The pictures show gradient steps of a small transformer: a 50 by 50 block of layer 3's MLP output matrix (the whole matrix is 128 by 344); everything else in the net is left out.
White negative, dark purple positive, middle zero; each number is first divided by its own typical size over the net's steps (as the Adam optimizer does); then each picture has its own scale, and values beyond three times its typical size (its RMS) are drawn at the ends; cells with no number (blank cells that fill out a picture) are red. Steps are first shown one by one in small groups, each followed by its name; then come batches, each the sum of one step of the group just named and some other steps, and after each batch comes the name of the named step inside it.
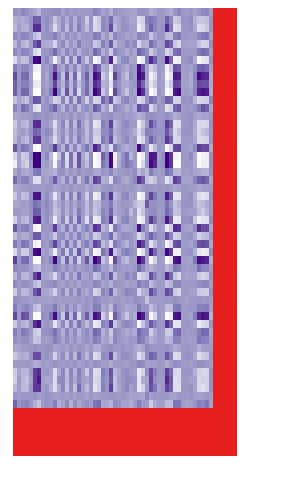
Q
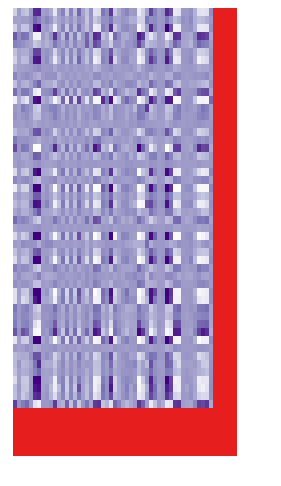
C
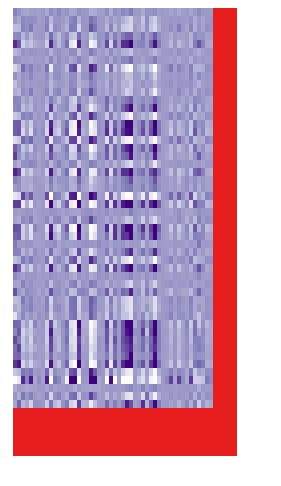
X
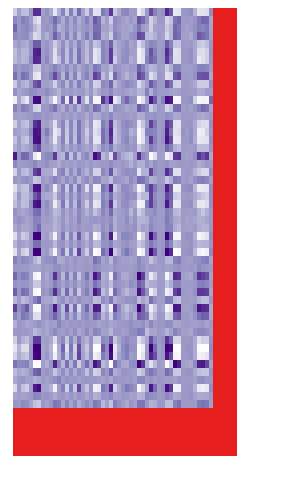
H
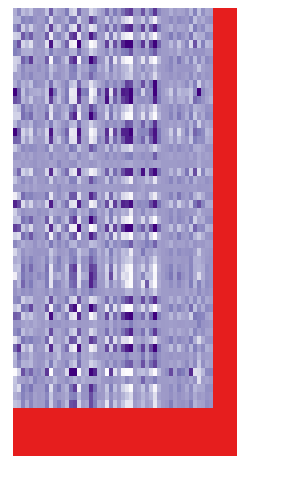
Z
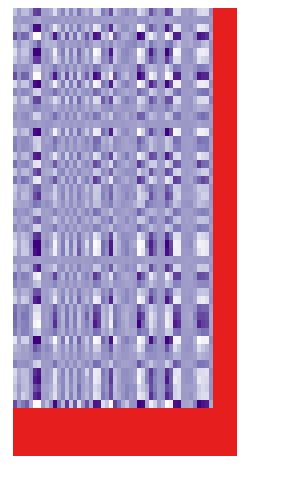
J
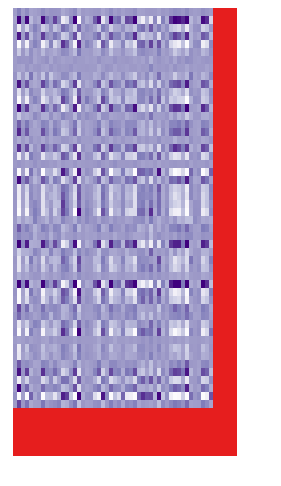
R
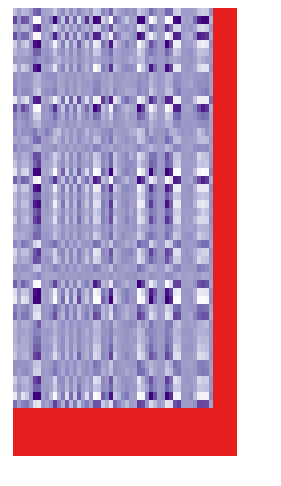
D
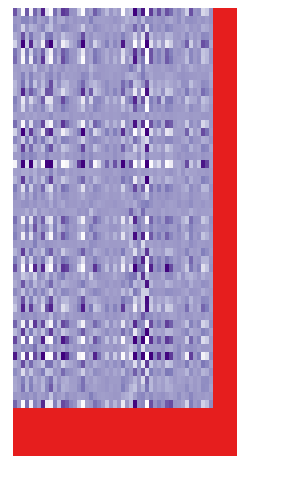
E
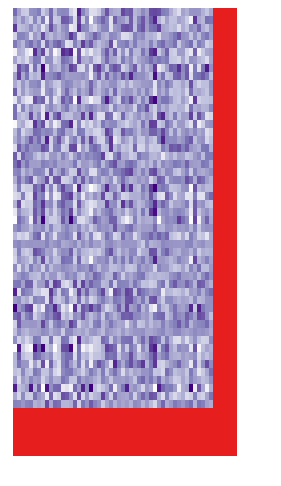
H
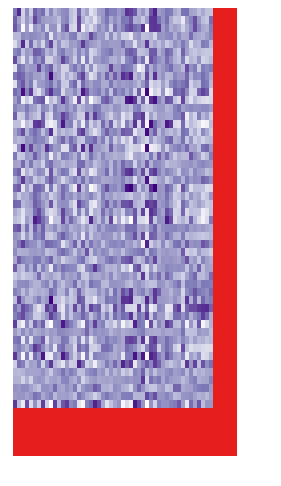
E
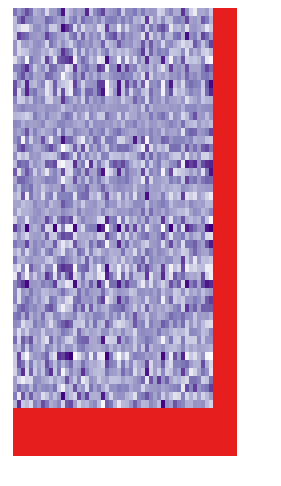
R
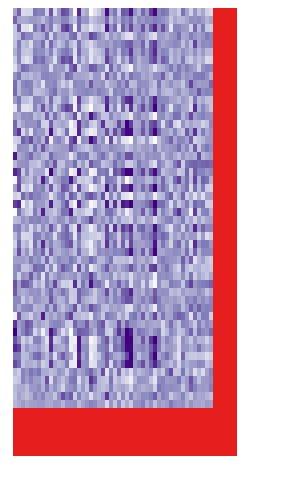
X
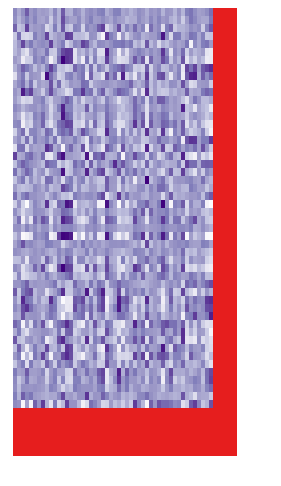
E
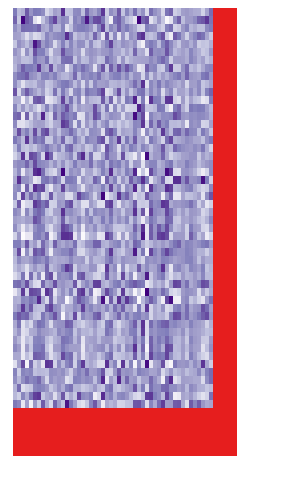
D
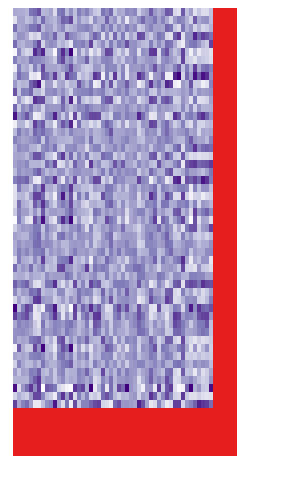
J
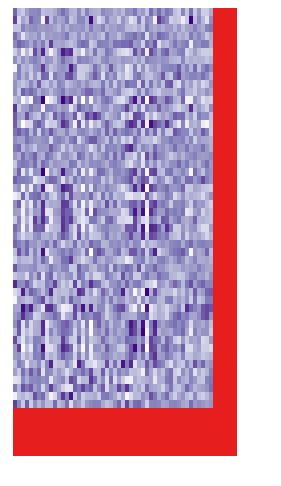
X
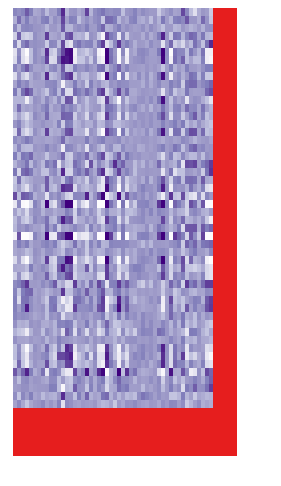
R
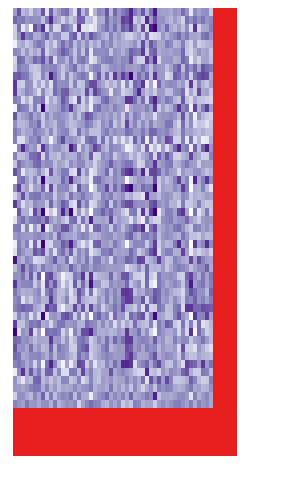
Q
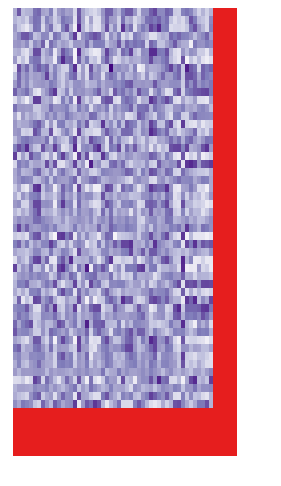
C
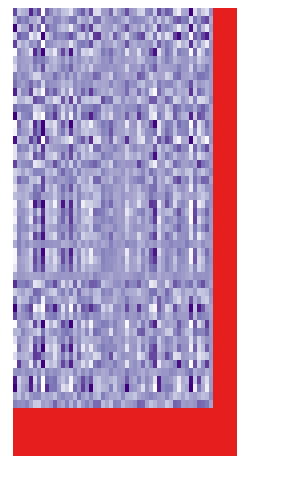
R
